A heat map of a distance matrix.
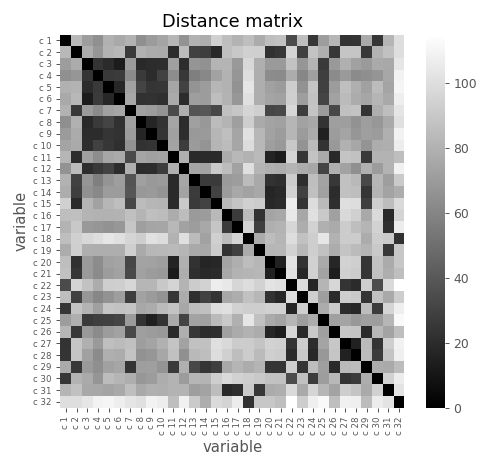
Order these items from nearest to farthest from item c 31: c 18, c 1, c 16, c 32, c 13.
c 16, c 13, c 1, c 18, c 32
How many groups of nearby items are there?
5
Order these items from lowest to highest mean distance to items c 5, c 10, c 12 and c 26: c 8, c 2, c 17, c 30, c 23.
c 8, c 23, c 2, c 17, c 30
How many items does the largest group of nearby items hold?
11
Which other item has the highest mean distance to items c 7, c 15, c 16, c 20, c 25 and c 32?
c 22
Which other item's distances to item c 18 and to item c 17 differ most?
c 32
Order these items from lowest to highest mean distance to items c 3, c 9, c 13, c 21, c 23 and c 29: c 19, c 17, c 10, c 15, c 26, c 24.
c 26, c 15, c 10, c 17, c 19, c 24
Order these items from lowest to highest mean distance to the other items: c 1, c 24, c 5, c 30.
c 5, c 1, c 30, c 24
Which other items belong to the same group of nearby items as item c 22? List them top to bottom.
c 1, c 24, c 27, c 28, c 30
